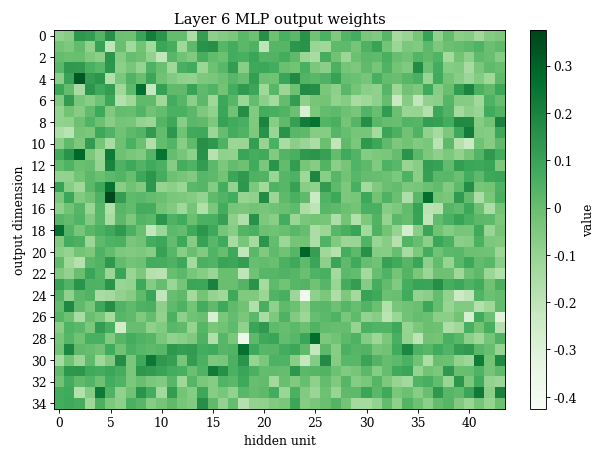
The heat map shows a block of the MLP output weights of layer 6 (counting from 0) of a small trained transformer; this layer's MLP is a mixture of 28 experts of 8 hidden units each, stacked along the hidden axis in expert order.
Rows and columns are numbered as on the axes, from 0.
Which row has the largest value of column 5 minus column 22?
15
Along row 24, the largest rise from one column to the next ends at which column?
25
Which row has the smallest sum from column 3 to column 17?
24
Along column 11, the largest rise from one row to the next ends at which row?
29
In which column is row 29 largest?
18
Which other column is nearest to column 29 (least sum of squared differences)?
28
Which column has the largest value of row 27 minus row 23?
20
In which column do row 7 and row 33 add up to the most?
4
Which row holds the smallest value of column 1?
9
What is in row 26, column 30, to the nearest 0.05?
-0.1
